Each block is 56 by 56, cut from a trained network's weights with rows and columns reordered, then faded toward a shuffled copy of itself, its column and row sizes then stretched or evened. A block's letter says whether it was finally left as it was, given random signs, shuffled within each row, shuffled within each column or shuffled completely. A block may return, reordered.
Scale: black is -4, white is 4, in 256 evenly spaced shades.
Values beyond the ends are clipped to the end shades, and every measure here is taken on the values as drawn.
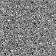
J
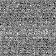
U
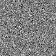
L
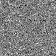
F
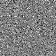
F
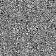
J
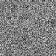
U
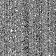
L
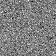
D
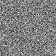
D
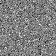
D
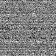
U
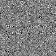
J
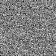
F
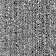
L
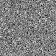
D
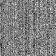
U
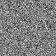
F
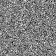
D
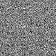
U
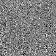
J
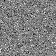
D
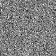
F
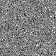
D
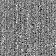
L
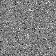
F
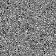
L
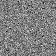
D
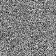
J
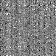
U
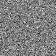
F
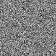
L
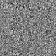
U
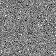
D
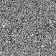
F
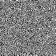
F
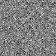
U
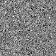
J
